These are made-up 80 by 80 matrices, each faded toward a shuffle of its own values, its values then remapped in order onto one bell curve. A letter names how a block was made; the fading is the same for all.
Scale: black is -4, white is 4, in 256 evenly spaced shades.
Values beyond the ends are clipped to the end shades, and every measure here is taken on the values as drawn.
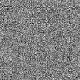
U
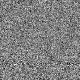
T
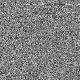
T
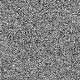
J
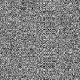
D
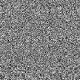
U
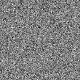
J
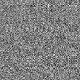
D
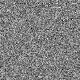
J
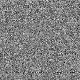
T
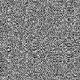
D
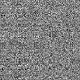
U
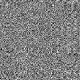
U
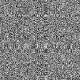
D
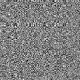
D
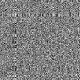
D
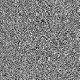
U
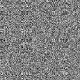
D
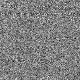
T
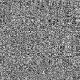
U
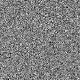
J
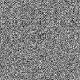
D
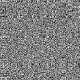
D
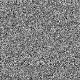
T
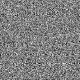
T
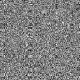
D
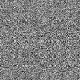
U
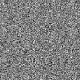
U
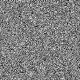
J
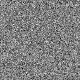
J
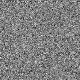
J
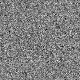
J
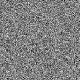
U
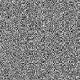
D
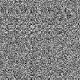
D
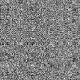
D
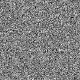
T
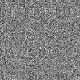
U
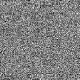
U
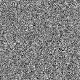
J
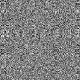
D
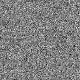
T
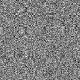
D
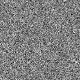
J
